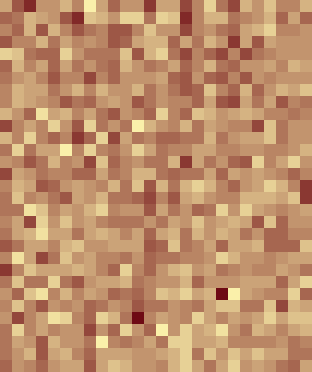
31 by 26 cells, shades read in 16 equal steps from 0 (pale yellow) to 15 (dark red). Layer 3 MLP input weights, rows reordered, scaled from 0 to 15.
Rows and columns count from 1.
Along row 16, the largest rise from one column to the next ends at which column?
13
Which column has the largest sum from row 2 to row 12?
16
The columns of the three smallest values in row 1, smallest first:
8, 18, 23
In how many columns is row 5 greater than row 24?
16
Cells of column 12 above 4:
25
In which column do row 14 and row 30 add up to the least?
22
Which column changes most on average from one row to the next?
19
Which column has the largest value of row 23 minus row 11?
12
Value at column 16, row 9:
7
